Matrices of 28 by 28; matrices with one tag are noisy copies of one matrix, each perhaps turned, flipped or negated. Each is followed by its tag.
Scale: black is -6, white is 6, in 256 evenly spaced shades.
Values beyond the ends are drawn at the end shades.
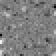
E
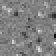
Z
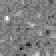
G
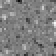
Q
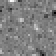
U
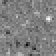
G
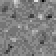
Z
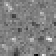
Z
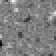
U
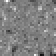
E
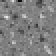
Z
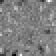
E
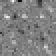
Z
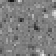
U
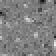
U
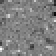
E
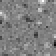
U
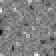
Q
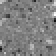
E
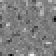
Q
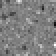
Q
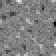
Q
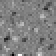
Z
